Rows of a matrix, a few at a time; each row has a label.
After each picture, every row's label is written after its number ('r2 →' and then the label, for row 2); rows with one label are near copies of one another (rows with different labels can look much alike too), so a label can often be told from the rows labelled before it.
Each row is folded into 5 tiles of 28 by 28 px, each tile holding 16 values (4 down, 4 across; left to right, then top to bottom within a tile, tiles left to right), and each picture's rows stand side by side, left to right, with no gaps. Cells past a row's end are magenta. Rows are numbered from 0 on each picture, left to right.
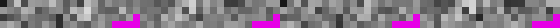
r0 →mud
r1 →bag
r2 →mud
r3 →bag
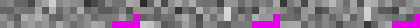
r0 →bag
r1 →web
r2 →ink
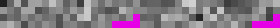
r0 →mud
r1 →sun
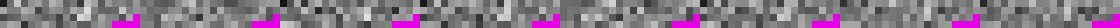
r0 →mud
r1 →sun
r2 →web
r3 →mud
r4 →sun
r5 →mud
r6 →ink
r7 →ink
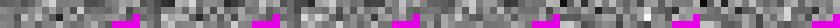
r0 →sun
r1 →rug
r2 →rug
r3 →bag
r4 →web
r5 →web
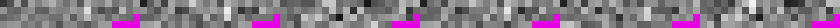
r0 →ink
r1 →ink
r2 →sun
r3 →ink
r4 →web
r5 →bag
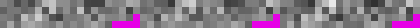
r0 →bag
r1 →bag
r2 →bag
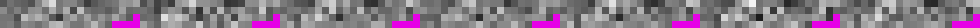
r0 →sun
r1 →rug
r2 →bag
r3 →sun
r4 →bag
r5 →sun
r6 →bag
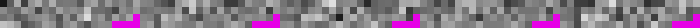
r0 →web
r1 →bag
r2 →sun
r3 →bag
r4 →rug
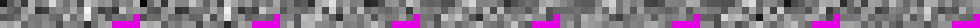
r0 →ink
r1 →ink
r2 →bag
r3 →sun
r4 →bag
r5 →sun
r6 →ink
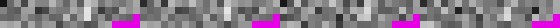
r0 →ink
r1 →ink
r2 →mud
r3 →web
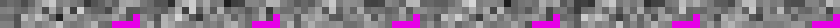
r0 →sun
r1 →bag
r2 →bag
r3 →sun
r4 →rug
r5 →bag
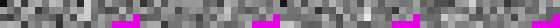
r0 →mud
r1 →mud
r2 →web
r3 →rug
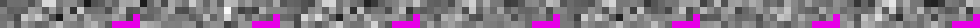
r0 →sun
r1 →ink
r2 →sun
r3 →bag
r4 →sun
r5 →mud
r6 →bag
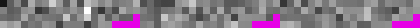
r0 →ink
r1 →rug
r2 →web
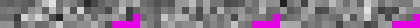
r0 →sun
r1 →rug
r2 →ink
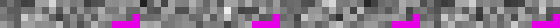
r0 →rug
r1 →ink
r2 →sun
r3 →rug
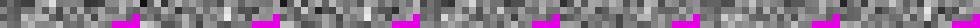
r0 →rug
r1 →web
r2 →web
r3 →rug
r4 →mud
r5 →rug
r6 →ink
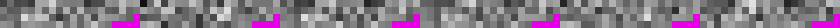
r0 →rug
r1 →mud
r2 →rug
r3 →rug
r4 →web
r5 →bag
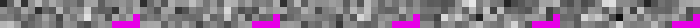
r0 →web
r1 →ink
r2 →mud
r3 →sun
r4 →sun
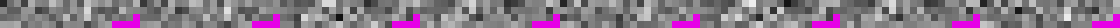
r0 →ink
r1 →ink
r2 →sun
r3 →bag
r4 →mud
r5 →sun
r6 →bag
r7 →web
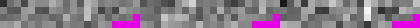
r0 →ink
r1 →rug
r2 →ink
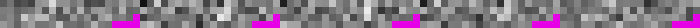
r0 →rug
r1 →mud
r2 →ink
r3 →mud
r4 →sun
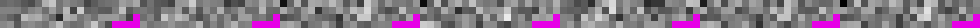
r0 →sun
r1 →rug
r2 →mud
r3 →web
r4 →bag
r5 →mud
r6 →mud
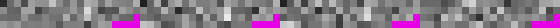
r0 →ink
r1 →web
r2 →web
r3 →sun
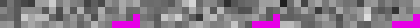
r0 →rug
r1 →sun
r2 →web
